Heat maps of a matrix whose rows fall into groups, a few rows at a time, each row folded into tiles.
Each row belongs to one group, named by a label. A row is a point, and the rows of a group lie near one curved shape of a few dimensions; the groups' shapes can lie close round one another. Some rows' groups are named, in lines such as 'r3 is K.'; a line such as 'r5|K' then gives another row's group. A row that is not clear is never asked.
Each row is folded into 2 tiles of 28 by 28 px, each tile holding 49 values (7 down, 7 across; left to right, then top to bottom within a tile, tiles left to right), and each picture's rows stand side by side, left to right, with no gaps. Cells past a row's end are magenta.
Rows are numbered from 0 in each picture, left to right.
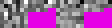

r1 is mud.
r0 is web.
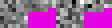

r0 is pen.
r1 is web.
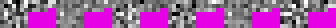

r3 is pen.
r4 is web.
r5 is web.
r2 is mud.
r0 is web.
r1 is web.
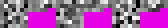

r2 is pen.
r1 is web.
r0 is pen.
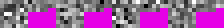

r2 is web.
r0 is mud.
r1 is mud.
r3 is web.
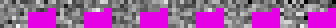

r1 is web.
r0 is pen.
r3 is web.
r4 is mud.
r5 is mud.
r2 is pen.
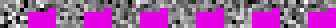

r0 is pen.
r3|pen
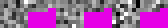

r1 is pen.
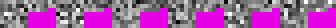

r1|mud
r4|web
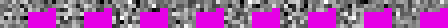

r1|mud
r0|mud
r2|pen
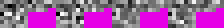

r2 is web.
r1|mud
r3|web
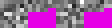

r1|web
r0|mud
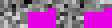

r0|mud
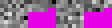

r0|mud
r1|pen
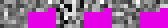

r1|pen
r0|web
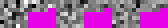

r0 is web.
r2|pen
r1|mud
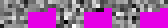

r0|pen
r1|pen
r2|mud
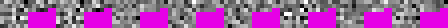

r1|pen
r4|web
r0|pen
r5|mud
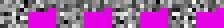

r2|mud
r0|pen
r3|mud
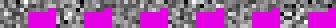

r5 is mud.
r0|web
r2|web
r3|web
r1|pen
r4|mud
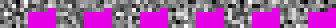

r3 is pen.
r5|pen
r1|web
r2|mud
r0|web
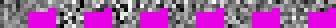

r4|web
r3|pen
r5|pen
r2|pen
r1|pen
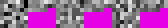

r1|pen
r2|pen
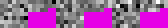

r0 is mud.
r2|pen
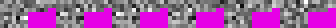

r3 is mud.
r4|web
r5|web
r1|mud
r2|mud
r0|pen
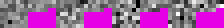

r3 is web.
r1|mud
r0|pen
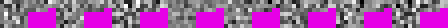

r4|pen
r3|web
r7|web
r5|web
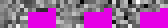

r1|mud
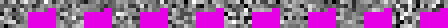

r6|web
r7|pen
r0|web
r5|mud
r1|mud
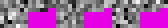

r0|pen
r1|web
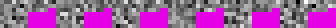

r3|web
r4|pen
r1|mud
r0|web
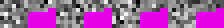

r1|mud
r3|mud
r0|web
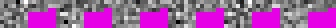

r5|mud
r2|pen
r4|web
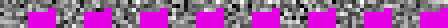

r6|web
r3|web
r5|mud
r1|pen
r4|pen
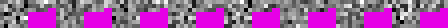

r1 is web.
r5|pen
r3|pen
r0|pen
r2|pen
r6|web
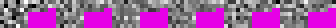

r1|pen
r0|web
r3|pen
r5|web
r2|pen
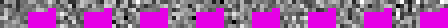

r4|pen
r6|web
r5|pen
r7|web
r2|web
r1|web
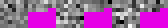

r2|mud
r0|pen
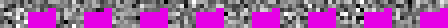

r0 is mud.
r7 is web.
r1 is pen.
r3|web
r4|mud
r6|mud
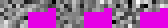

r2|web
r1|pen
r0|mud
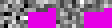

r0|pen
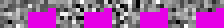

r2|pen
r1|mud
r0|mud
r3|pen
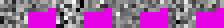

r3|pen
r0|pen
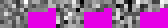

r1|pen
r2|web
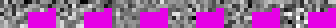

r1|mud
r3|mud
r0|mud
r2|web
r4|pen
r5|mud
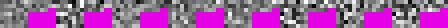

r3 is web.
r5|web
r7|mud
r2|mud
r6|pen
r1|web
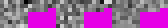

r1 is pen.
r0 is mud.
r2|web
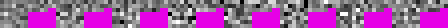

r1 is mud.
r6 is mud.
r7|pen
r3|mud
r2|pen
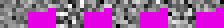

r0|web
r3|mud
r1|web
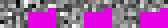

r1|mud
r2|web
